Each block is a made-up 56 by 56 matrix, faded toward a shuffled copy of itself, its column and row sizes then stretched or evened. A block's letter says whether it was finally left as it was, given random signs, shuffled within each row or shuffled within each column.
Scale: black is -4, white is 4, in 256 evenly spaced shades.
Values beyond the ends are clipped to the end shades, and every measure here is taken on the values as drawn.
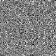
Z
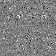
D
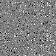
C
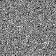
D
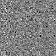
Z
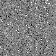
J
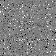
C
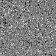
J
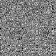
Z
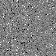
J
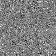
D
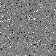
C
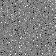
J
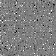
Z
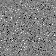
D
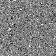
J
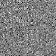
Z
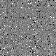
Z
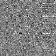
Z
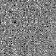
Z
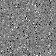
J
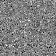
D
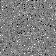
J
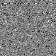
D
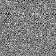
Z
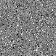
J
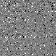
Z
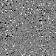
Z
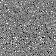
D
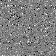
D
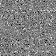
D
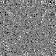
Z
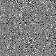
C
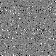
D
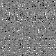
Z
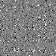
Z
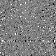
Z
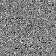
D
